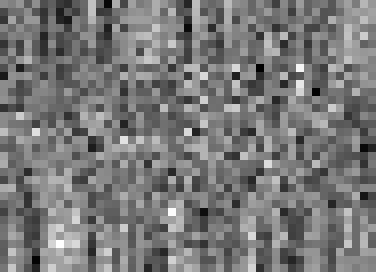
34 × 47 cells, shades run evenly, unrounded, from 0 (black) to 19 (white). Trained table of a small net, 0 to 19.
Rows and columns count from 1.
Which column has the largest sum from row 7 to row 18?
38
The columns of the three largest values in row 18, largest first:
16, 18, 20
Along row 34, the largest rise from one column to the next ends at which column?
6
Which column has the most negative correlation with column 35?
26
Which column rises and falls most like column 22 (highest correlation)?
44
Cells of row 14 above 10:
14
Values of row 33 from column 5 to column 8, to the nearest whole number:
0 11 12 12
